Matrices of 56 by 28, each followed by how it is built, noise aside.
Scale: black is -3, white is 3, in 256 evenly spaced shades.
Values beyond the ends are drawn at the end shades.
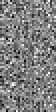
repeating rows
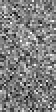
Toeplitz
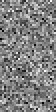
Toeplitz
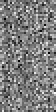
repeating rows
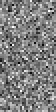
noise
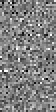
uneven rows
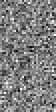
noise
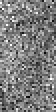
smooth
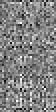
low rank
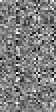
low rank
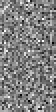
repeating rows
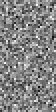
repeating rows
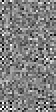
low rank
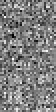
blocks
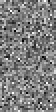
noise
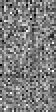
blocks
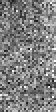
smooth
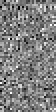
low rank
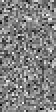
noise
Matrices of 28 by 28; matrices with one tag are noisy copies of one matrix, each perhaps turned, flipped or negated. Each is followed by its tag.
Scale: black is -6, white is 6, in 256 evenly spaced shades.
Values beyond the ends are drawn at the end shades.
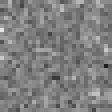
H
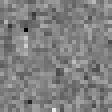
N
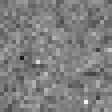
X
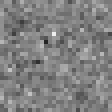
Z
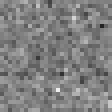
X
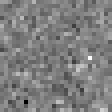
X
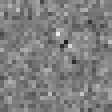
Z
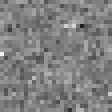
N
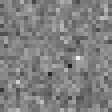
Z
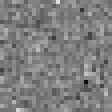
N
